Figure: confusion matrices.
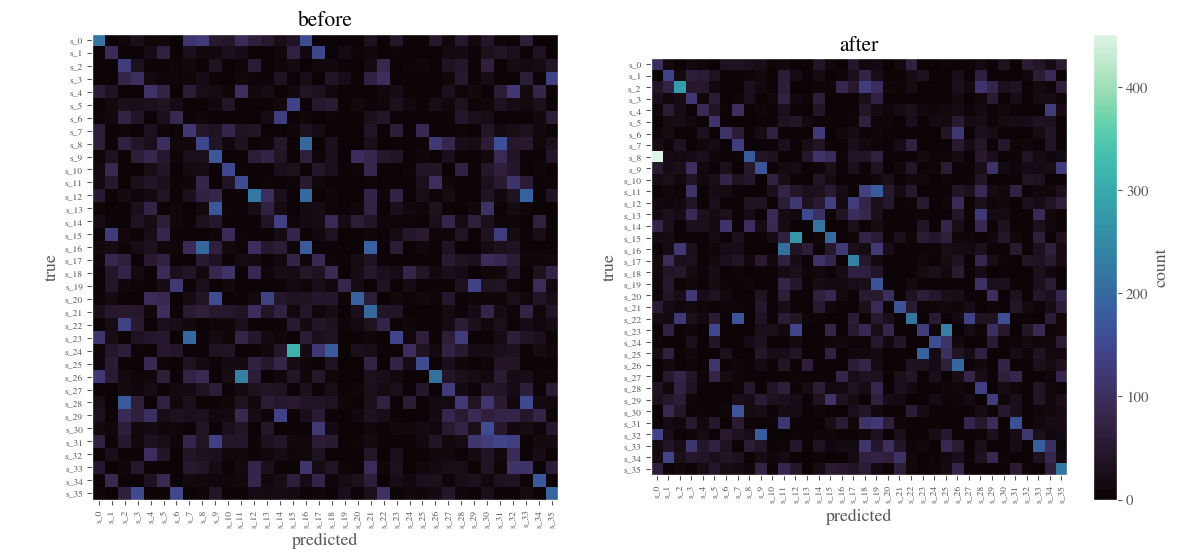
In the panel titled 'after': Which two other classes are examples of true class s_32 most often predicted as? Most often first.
s_9, s_0
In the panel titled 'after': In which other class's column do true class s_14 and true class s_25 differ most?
s_23
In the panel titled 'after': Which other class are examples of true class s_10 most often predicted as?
s_6
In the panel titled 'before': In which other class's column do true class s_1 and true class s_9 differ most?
s_17
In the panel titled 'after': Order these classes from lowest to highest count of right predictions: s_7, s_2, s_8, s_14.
s_7, s_8, s_14, s_2
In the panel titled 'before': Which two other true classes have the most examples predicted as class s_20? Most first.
s_9, s_14
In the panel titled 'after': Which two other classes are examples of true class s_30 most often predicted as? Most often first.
s_7, s_1
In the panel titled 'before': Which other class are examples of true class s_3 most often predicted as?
s_35
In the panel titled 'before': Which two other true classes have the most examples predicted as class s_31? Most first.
s_8, s_15
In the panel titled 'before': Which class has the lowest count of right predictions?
s_5
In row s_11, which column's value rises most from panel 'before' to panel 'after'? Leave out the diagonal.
s_19
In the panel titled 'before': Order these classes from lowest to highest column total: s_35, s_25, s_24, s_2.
s_24, s_25, s_35, s_2
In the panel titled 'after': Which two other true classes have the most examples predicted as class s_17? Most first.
s_12, s_13
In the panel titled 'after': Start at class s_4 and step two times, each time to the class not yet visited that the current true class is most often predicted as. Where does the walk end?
s_1
